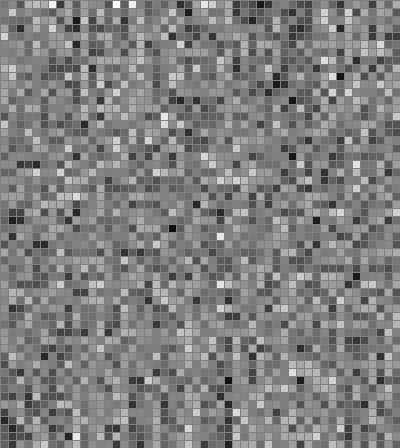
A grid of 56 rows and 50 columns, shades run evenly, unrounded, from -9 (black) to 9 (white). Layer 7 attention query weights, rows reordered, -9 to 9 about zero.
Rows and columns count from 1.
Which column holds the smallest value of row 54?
2
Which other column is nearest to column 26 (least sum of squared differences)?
27
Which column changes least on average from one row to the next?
12
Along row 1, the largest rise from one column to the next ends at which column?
15
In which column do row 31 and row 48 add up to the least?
38
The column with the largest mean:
13
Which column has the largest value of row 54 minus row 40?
30
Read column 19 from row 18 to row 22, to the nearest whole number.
6 -3 -4 0 -2
